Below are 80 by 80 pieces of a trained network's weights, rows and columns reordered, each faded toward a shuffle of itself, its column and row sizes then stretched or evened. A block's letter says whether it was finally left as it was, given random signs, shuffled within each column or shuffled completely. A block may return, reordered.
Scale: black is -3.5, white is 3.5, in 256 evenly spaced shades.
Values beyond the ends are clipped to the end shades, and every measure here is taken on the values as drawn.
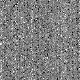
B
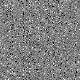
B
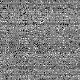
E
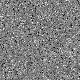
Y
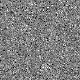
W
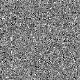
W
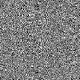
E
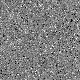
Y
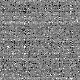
E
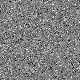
Y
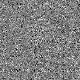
W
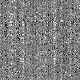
E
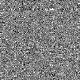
E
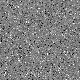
Y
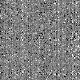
E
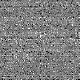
E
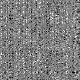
E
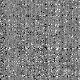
E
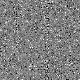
B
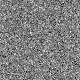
Y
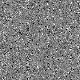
B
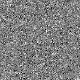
W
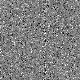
B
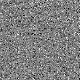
W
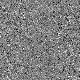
B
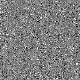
W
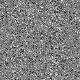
B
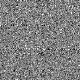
W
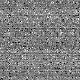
E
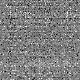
E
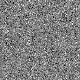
B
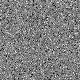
Y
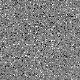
W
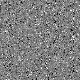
B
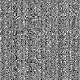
E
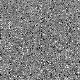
B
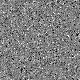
Y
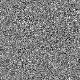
W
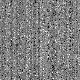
B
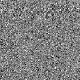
E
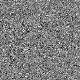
W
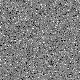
Y
